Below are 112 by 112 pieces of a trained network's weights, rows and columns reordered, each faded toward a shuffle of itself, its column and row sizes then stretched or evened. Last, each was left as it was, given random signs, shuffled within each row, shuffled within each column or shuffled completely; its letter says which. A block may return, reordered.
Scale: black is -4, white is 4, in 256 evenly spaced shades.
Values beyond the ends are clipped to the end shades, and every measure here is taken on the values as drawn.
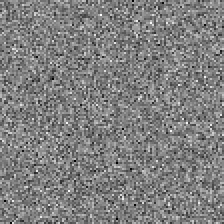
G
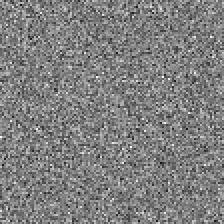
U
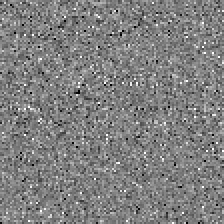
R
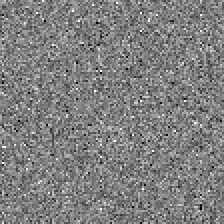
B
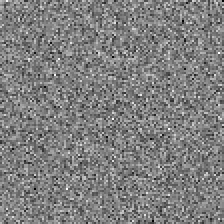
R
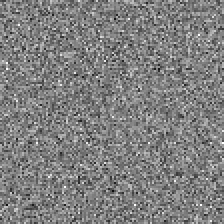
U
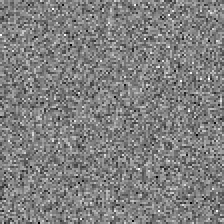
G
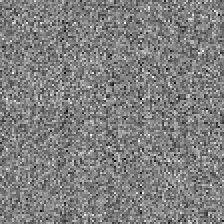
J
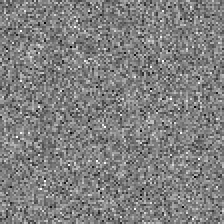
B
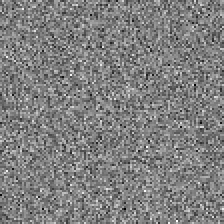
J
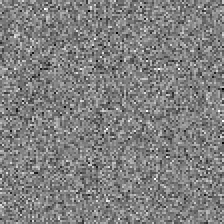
R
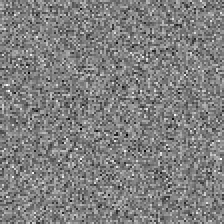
G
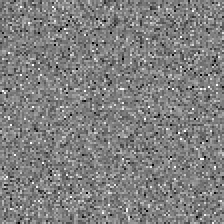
U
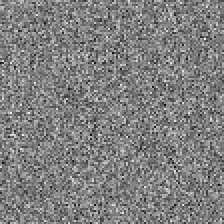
J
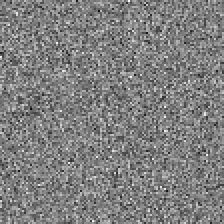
B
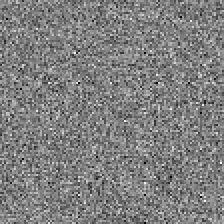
J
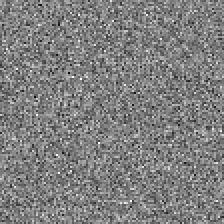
G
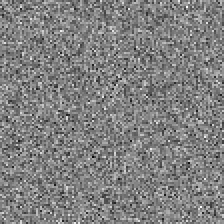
R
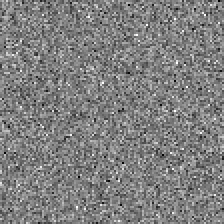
G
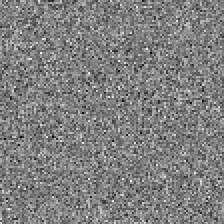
G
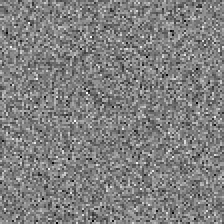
G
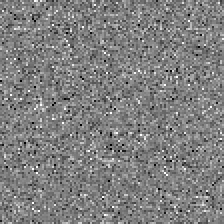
J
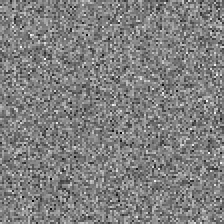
B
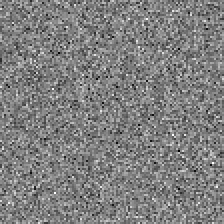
G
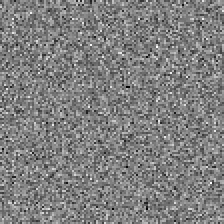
J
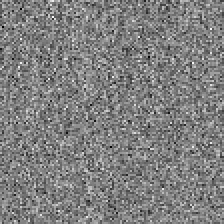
J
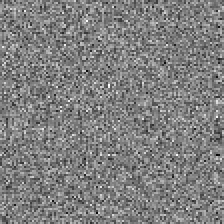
J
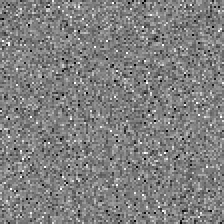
B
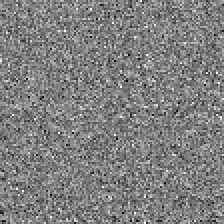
U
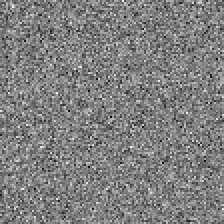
G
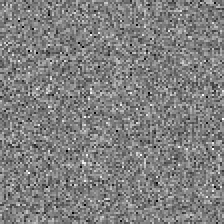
R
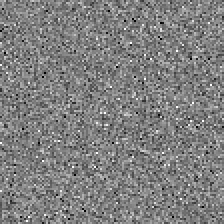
G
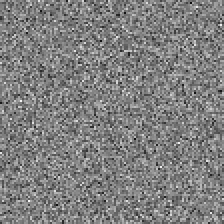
G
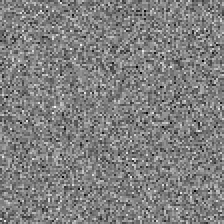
U
